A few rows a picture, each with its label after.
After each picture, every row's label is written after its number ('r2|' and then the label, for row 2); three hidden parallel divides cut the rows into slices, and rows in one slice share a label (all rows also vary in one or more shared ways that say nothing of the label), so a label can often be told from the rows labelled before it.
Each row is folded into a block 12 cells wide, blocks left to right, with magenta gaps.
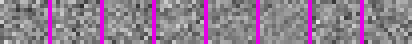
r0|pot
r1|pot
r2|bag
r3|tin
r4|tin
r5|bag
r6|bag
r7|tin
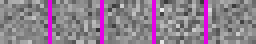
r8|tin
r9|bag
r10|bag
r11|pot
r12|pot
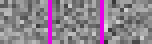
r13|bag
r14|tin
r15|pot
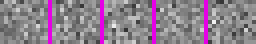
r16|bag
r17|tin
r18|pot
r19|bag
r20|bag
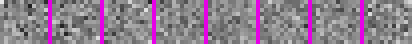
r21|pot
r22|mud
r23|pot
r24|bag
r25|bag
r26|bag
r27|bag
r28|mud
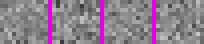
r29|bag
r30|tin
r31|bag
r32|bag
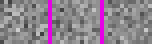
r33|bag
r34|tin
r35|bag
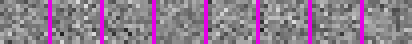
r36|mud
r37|pot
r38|pot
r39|bag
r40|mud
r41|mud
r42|tin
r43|tin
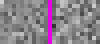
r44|tin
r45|bag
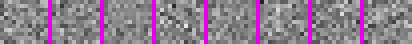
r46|mud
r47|mud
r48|bag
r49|pot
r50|bag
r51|mud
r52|mud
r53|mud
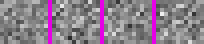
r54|tin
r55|pot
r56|bag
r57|mud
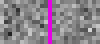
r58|pot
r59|bag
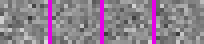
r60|bag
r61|tin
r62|tin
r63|mud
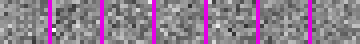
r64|pot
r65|pot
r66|mud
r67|mud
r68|pot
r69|bag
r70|mud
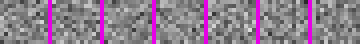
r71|mud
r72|pot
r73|bag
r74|bag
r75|pot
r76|pot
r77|tin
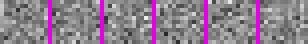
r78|pot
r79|mud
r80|pot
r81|pot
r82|pot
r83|bag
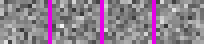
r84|pot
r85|pot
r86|pot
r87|mud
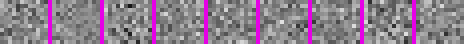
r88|pot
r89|tin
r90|pot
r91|bag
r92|mud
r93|bag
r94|bag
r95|pot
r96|bag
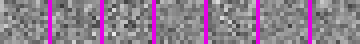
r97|pot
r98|bag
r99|mud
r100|bag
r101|mud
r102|tin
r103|bag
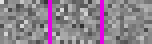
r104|pot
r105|mud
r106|tin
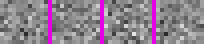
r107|tin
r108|tin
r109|pot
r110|tin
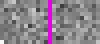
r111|bag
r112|tin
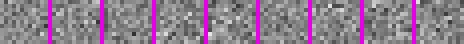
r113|bag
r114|mud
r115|bag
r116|mud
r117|bag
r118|bag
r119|tin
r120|tin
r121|pot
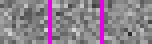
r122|bag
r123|tin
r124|tin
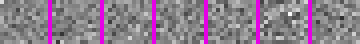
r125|tin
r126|tin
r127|tin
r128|tin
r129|tin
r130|mud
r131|bag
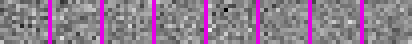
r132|mud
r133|tin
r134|bag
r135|tin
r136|pot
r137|bag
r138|mud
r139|bag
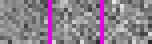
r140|tin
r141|bag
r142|mud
